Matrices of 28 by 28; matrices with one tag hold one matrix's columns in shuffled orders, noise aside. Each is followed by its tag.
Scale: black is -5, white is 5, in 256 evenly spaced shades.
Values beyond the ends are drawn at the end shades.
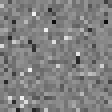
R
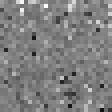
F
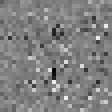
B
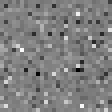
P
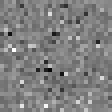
P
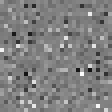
P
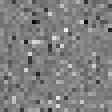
R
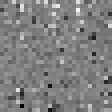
F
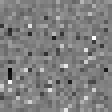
B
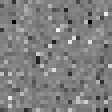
R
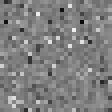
R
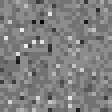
R
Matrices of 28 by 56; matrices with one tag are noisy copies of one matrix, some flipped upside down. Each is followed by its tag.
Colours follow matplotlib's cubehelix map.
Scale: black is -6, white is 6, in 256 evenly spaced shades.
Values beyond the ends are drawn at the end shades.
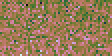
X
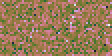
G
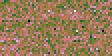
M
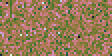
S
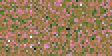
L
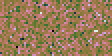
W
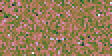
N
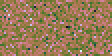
L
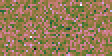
L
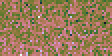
X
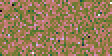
N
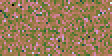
N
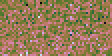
X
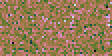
G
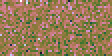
X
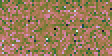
M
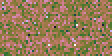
M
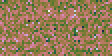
M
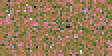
L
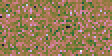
L
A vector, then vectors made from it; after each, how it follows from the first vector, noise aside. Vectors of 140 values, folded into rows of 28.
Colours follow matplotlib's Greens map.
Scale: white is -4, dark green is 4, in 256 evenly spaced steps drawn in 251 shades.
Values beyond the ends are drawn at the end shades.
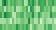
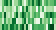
reversed, scaled up.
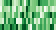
reversed, scaled up.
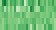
partly zeroed.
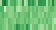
partly zeroed.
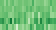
negated, partly zeroed.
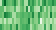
copied.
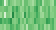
negated, partly zeroed.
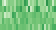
negated, partly zeroed.
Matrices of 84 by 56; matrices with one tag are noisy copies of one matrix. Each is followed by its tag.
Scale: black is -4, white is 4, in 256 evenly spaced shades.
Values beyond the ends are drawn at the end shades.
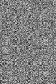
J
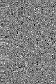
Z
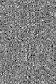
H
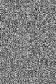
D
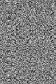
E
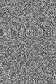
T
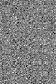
J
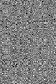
J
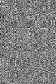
D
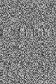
T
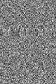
T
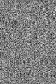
D
